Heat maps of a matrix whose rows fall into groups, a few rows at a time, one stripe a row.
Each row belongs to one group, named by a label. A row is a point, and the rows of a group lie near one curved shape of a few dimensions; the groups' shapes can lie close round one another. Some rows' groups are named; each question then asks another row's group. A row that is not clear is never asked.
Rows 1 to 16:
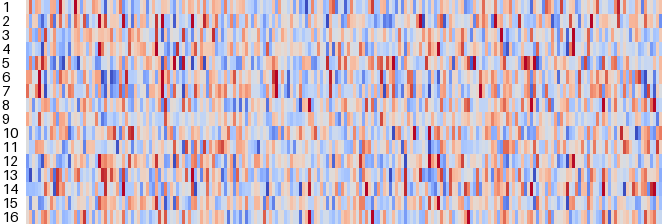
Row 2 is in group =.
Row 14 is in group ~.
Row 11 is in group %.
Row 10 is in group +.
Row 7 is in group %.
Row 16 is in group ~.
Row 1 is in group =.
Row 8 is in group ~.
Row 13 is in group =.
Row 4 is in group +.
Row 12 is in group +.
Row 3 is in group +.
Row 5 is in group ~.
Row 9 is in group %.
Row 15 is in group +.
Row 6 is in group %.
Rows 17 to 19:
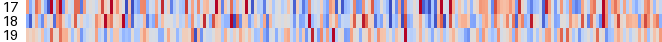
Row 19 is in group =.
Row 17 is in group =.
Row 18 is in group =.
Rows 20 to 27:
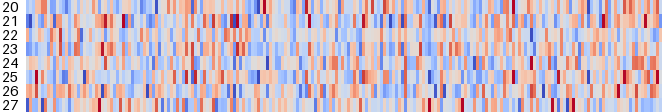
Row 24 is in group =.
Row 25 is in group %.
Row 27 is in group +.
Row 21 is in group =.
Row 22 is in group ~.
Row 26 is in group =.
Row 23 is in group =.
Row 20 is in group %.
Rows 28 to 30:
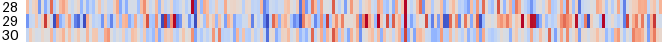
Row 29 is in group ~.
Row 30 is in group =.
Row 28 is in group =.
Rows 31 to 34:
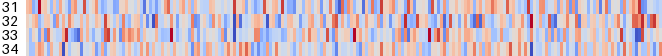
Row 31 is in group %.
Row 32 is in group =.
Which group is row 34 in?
~
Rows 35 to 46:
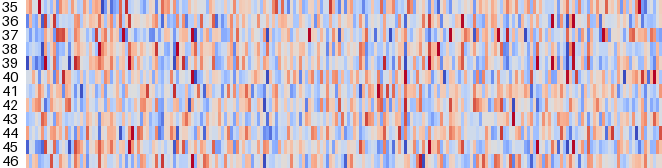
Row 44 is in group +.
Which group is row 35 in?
%
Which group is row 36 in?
+
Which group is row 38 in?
+
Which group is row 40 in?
=
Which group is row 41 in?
~
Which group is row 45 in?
+
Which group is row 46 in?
=
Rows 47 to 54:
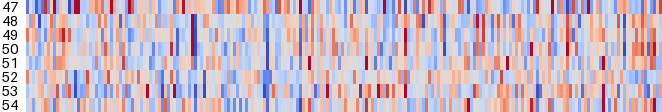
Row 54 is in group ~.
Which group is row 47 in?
+
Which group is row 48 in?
=
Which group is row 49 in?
=
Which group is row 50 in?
=
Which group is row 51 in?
~
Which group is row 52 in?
+
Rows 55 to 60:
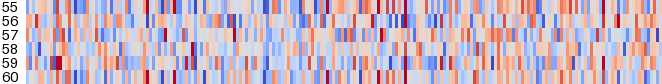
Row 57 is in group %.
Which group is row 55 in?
~
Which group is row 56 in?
=
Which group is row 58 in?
=
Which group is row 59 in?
=
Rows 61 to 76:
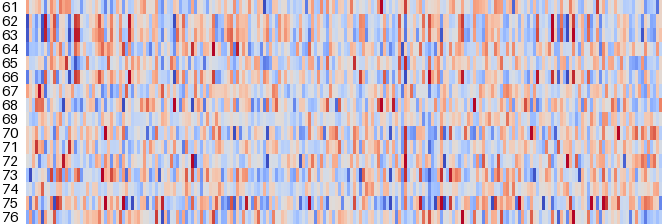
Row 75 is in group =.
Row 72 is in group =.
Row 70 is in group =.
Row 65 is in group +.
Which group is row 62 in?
+
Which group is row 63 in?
+
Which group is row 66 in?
+
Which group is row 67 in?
%
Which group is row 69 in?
~
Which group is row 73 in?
=
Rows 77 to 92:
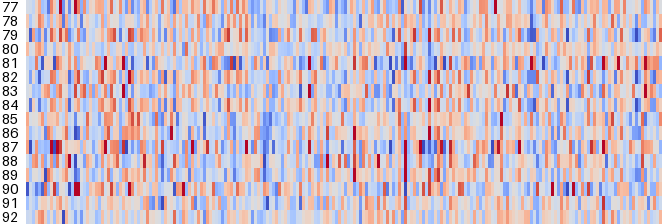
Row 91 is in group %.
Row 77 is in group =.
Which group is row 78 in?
~
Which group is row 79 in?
+
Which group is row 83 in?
~
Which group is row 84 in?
+
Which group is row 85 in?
+
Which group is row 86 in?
+
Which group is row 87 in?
=
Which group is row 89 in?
+
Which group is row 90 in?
+
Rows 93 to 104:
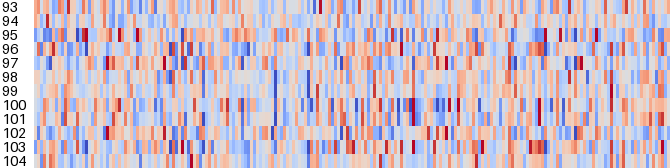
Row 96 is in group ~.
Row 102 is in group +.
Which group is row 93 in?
=
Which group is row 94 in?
%
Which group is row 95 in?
+
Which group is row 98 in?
%
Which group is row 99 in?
~
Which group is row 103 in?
~
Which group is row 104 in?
~
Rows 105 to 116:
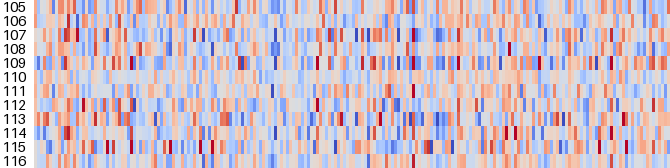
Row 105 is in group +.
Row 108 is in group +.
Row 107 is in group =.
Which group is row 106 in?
~
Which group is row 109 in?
=
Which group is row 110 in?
~
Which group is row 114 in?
~
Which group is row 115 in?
=
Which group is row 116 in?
~
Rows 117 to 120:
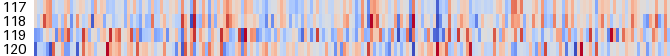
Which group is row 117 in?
%
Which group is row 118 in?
%
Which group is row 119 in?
=
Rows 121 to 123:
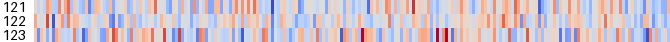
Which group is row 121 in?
~
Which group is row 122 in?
%
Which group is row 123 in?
+
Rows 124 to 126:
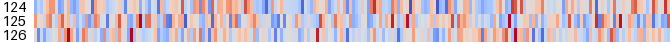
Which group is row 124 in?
%
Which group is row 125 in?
+
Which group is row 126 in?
~
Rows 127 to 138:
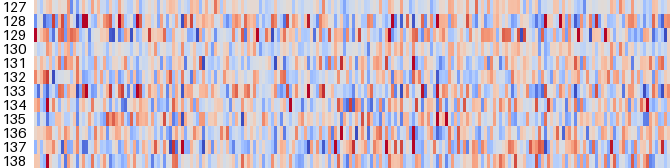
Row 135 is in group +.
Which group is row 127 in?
~
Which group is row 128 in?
+
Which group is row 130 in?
~
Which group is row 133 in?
+
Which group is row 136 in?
=
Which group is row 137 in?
~
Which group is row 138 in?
%
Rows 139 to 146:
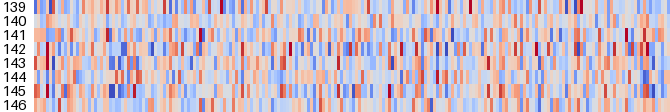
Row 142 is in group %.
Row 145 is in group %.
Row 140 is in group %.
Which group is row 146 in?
=
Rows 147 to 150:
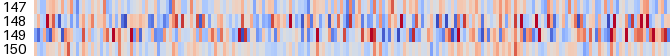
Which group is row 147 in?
%
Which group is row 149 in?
=
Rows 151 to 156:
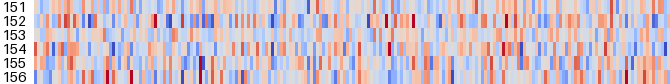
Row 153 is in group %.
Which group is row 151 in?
~
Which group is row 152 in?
~
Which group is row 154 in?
%
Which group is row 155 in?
=
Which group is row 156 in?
=
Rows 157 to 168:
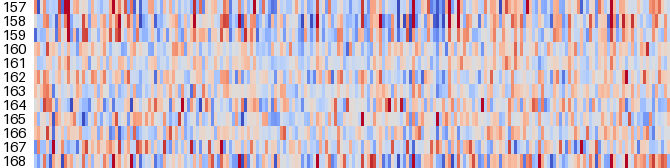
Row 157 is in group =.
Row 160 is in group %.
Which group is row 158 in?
=
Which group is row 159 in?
=
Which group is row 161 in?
~
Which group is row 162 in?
=
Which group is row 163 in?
%
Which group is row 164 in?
~
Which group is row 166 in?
%
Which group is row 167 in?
+
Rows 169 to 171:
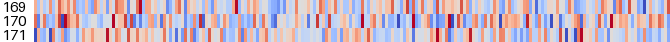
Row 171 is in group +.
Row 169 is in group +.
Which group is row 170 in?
=
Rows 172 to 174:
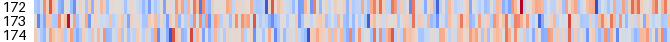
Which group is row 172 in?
%
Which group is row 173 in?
~
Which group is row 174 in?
%
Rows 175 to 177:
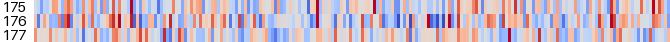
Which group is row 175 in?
~
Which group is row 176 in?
=
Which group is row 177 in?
+
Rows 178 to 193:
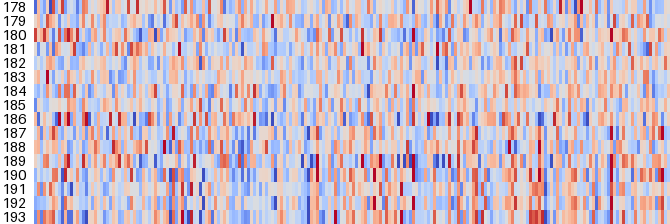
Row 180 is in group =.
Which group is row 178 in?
+
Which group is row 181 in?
+
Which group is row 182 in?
%
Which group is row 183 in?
%
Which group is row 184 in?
~
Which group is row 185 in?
=
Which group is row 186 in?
=
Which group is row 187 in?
~
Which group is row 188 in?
+
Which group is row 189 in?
=
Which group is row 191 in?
~
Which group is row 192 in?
~
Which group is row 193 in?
~
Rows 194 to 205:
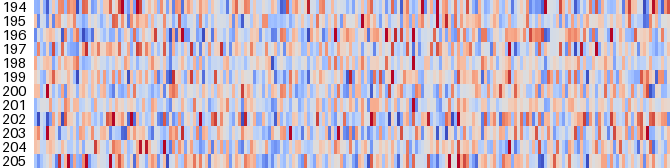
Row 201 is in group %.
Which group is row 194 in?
+
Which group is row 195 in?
+
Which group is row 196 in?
~
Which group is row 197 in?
+
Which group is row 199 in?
%
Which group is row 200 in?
%
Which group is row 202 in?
=
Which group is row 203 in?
%
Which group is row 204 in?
+
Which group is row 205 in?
=
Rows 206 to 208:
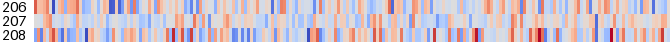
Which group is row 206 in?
%
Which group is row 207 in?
%
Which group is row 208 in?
~
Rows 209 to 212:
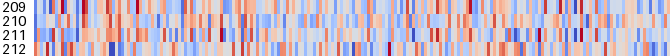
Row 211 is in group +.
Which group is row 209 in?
+
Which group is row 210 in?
=
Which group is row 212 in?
%
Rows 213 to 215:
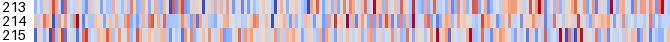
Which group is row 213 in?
~
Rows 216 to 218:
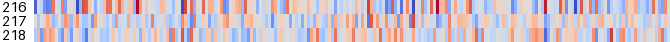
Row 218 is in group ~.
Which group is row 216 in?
+
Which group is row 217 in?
%
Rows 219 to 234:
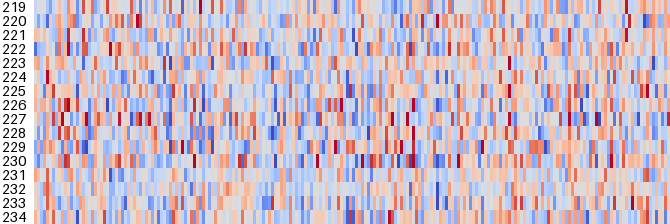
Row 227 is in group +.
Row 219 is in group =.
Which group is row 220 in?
+
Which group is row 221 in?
=
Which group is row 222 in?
=
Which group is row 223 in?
+
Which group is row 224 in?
%
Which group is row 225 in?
%
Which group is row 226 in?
=
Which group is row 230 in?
=
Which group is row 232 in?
%
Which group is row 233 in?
%
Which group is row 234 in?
%
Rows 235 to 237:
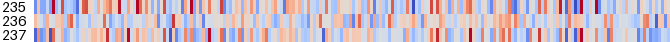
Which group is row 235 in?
+
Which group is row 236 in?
%
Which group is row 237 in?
+
